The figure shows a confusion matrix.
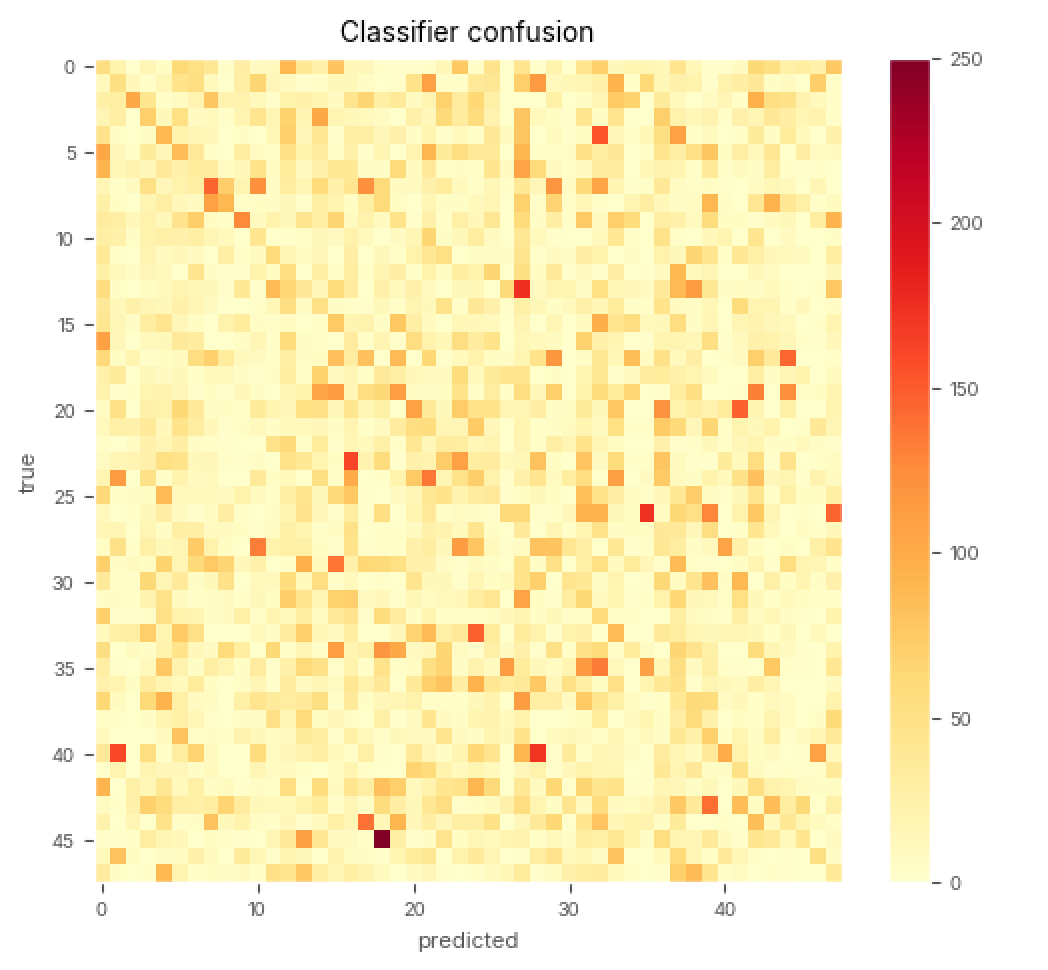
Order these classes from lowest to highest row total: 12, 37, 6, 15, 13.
12, 15, 6, 37, 13
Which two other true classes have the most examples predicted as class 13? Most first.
45, 29
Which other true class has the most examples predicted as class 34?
17
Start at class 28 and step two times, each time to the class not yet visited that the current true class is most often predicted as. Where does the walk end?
21
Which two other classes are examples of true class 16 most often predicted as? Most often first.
0, 31
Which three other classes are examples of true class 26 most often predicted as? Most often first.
35, 47, 39
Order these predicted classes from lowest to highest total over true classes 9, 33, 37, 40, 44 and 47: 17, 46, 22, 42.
22, 42, 46, 17
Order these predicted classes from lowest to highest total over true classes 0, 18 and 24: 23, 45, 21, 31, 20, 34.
34, 45, 20, 31, 21, 23
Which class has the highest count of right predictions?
7
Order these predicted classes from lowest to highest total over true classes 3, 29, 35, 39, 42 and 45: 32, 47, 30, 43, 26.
30, 47, 26, 43, 32
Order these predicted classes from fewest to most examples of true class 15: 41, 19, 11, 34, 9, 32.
11, 41, 9, 34, 19, 32
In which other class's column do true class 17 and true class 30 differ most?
44
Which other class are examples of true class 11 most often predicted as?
38
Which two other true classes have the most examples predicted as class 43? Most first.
8, 35
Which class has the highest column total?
27
